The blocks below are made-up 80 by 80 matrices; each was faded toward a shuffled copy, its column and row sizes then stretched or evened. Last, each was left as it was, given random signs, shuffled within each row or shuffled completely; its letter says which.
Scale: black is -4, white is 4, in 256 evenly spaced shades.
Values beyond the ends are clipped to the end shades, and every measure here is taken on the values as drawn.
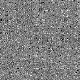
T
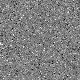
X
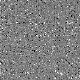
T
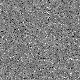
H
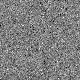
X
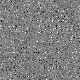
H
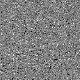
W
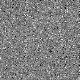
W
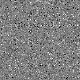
W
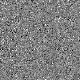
W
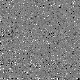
W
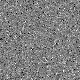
X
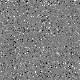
W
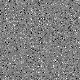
W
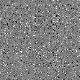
T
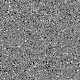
H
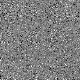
W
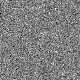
X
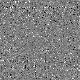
W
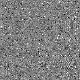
T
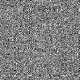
T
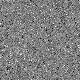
X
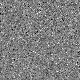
X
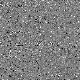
W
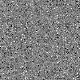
W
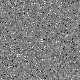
H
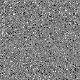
W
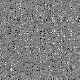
T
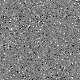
H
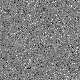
X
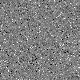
X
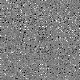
T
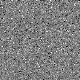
H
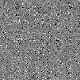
T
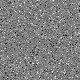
X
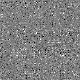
W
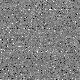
H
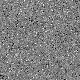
X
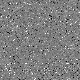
H
